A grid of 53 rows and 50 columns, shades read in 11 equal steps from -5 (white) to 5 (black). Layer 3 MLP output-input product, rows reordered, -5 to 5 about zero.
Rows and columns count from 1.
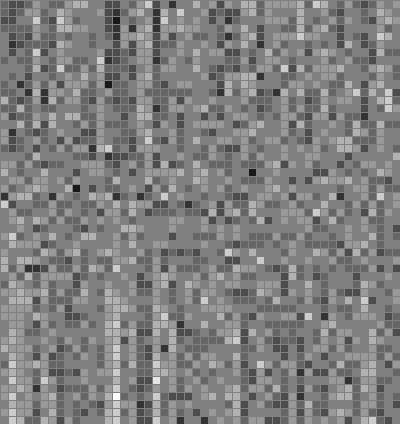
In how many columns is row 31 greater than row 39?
18
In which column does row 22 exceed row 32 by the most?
32
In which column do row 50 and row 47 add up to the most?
38
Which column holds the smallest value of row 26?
1
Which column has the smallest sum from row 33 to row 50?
15
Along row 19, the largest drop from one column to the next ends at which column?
13
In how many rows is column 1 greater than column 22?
22
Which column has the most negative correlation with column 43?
23
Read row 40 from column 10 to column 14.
2 1 0 0 -1
